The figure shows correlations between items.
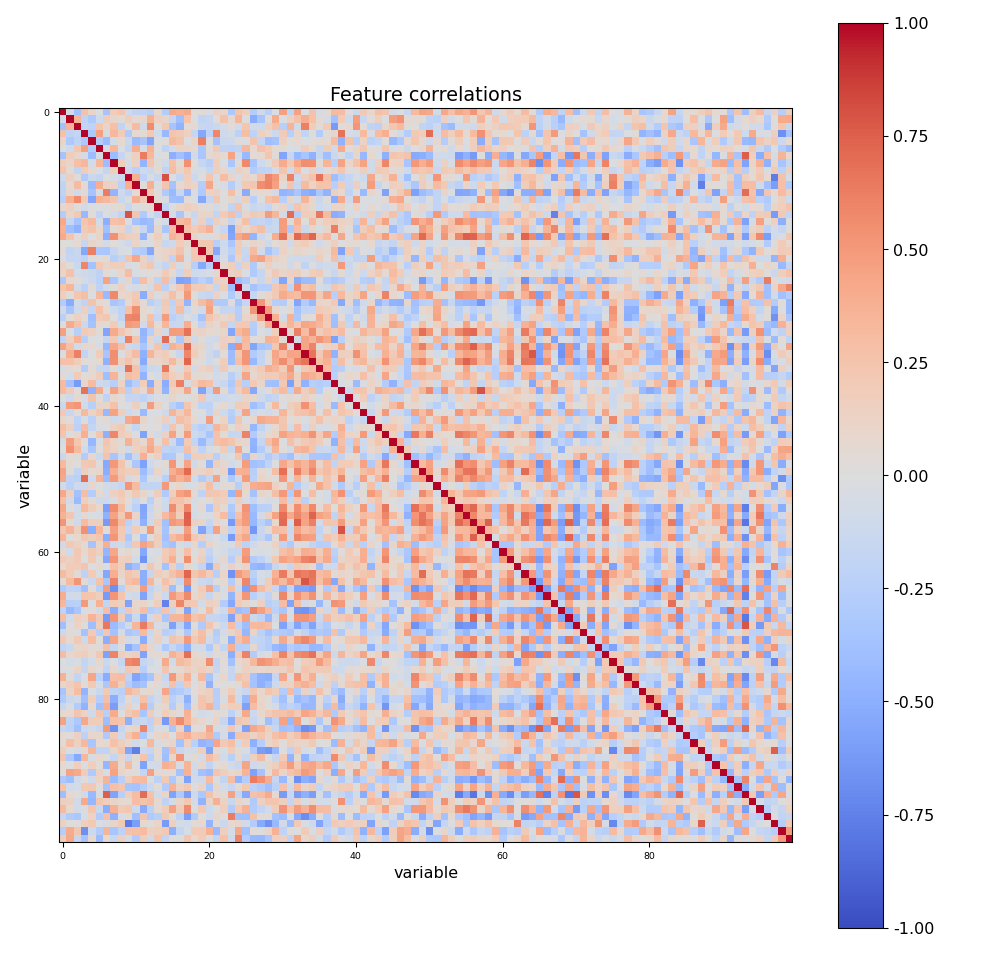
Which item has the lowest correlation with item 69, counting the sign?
93
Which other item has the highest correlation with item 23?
96
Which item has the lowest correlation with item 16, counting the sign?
23
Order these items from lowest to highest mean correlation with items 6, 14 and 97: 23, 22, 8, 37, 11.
37, 8, 22, 11, 23
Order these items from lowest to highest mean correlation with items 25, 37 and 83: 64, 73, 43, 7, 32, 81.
81, 73, 64, 43, 7, 32
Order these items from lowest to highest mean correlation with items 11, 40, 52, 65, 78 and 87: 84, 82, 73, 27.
27, 82, 84, 73
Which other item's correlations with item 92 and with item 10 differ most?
87
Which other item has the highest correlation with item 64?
33
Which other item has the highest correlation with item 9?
14
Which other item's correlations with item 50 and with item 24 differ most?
98
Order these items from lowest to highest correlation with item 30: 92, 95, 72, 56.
92, 72, 95, 56
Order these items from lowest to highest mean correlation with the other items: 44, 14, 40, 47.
47, 14, 40, 44
